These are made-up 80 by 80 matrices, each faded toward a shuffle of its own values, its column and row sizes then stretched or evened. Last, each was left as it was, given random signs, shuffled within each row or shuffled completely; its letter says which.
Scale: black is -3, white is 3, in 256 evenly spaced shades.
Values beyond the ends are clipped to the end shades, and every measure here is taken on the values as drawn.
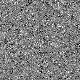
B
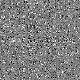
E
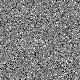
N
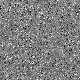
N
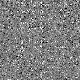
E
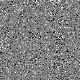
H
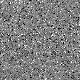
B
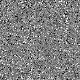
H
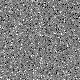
N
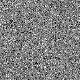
H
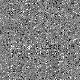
E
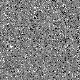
H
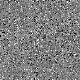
H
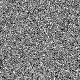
N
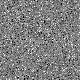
N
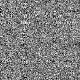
E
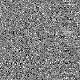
E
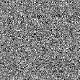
E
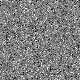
N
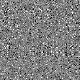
E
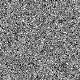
B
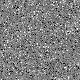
N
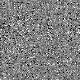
H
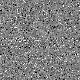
B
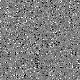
E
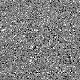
E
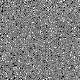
E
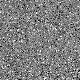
B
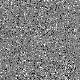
H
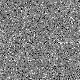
B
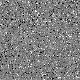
B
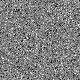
N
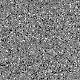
B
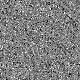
N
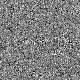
B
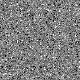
H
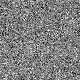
N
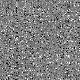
E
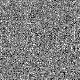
H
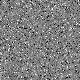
N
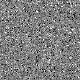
H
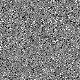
H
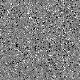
E
